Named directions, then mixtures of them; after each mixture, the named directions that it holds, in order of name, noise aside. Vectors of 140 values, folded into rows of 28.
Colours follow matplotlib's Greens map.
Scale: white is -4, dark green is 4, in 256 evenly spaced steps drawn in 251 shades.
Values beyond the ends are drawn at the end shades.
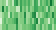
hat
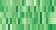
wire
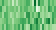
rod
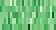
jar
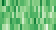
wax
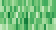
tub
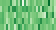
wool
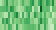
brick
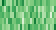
jar, wax.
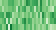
wire.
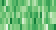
wax, wire.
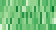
tub, wire.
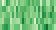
wax.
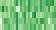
brick, hat.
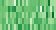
jar, wool.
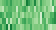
wire.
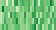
hat.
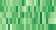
wire.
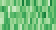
hat, wax, wool.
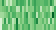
hat, jar, tub.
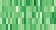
hat, wire.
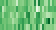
hat, rod.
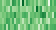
rod, wool.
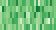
hat, rod.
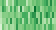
hat, tub, wire.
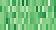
wool.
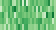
tub, wool.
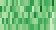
brick.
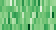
jar.
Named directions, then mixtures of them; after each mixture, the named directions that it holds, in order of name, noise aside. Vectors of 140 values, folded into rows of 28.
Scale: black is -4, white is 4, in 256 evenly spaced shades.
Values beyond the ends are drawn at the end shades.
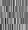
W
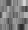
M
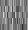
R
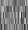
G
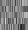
M, W.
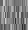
G, R.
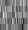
M, R, W.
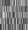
M, R, W.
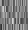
G, W.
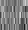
G, M.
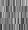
G, M, W.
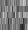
M, R.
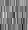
M, R, W.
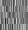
W.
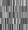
M, W.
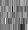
M, R, W.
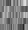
M.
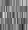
M, R, W.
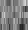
G, M.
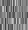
W.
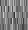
R.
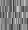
M, R.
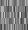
G.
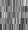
G, M, W.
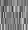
G.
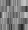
M.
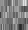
M.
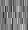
R.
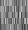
G, R.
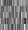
G, M, W.
